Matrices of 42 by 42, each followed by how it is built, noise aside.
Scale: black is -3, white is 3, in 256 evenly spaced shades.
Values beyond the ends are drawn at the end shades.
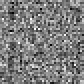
blocks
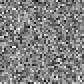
repeating rows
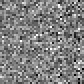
uneven columns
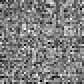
blocks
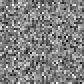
repeating rows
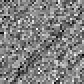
Hankel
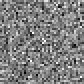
noise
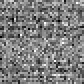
blocks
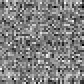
blocks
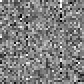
uneven columns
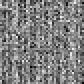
blocks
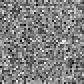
noise
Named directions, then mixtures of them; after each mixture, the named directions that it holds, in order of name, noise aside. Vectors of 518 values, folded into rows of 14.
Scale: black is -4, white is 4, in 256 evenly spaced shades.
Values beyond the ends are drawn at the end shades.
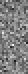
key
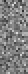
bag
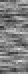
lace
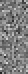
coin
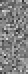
coin.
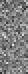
bag, coin, key.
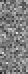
bag, coin, lace.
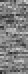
coin, lace.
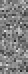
bag, coin, lace.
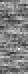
lace.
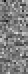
bag, lace.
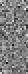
coin, key.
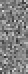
coin.
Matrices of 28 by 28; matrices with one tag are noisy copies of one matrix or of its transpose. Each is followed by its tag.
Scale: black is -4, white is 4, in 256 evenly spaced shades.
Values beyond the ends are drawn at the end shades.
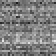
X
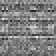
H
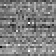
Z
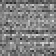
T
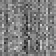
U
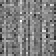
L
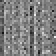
T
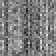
U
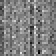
T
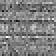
H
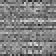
L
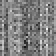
U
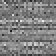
L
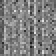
T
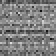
T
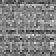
T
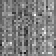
Z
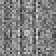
H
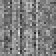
H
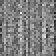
L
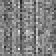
H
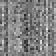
U
